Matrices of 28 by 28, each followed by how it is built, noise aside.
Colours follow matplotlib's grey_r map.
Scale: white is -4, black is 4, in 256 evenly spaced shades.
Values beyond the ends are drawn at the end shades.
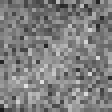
smooth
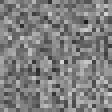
blocks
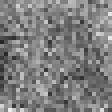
smooth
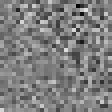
upper triangular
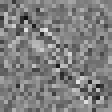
banded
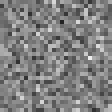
noise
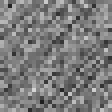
Hankel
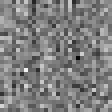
blocks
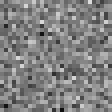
noise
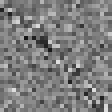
banded
